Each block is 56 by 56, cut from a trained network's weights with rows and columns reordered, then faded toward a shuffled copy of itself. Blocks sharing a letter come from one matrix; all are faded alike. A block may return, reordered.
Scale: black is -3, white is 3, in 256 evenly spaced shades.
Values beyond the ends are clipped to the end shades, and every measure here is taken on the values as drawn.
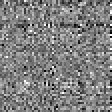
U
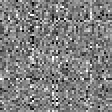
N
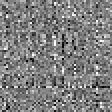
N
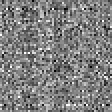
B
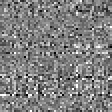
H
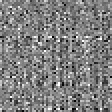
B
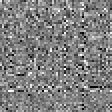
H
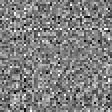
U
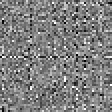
N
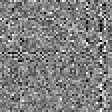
U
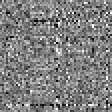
N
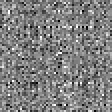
B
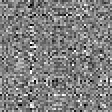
U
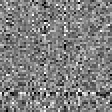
N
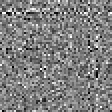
N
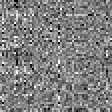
N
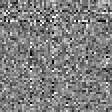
N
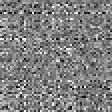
H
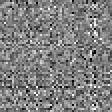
U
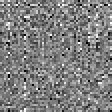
N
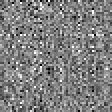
N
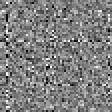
U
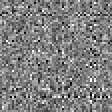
N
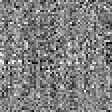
B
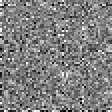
N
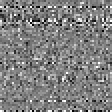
H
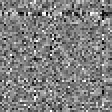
N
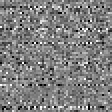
H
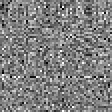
N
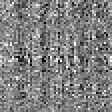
B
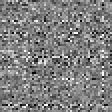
H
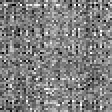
B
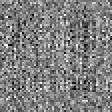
B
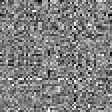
U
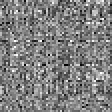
B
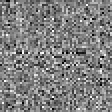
N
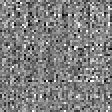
B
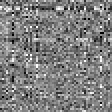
N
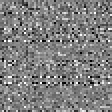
H
